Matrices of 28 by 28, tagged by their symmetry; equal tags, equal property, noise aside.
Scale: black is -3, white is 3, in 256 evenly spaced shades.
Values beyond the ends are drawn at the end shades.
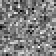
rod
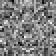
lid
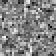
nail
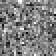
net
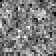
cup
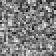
cup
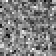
net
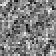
nail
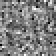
net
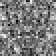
lid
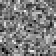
cup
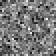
cup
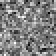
rod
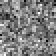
net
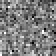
net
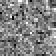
cup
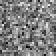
net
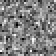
rod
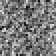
nail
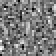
nail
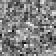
cup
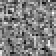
net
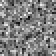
nail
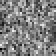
nail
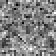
lid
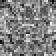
lid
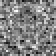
lid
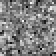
net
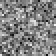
cup
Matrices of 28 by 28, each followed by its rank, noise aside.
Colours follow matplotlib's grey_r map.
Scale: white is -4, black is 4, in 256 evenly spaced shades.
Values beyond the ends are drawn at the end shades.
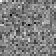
seven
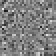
five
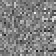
eight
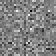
six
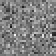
five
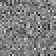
eight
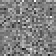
six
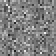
eight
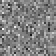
seven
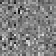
seven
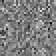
seven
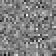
six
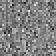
eight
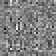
five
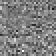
eight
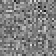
six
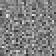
six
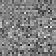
six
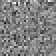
six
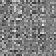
five
